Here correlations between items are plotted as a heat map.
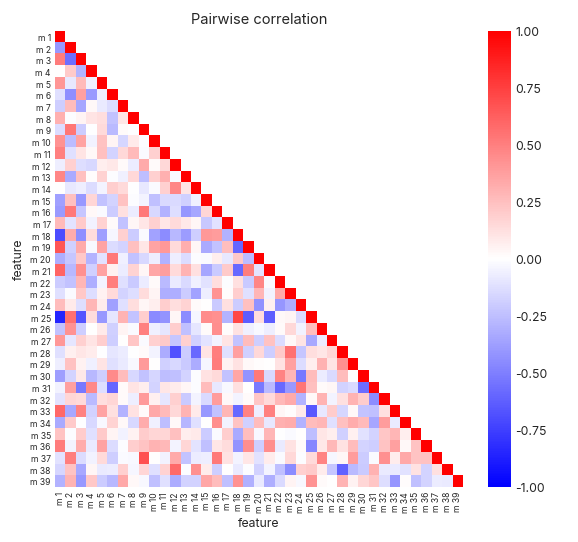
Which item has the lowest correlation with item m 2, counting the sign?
m 3
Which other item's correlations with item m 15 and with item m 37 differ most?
m 9
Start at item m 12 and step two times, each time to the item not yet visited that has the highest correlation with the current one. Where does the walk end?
m 14
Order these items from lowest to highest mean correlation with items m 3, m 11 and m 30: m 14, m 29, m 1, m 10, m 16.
m 16, m 29, m 14, m 10, m 1
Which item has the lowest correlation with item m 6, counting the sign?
m 31
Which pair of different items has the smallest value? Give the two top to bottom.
m 1, m 25
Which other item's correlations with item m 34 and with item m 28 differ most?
m 12
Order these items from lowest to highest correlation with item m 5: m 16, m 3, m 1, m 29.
m 16, m 29, m 3, m 1
